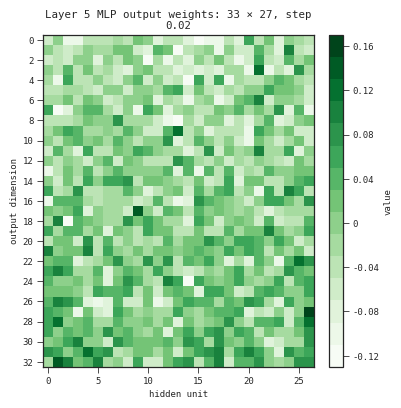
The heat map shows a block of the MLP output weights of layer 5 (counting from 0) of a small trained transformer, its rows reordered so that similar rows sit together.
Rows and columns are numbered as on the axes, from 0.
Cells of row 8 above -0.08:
22
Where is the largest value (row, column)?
27, 26
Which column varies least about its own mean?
11
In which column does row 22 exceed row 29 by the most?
12
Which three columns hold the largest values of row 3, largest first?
21, 25, 2
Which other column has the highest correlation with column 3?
15
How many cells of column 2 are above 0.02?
11
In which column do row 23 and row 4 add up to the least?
14
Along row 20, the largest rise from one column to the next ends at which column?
4
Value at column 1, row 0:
0
